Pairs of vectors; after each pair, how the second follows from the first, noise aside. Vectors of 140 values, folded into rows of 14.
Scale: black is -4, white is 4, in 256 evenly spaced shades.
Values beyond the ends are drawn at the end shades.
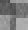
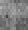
negated, shrunk.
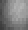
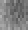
negated, shrunk.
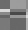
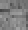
negated, shrunk.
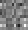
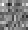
reversed.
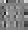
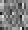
reversed, negated.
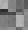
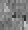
reversed, partly zeroed.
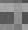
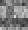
reversed, negated.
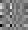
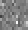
reversed, partly zeroed.
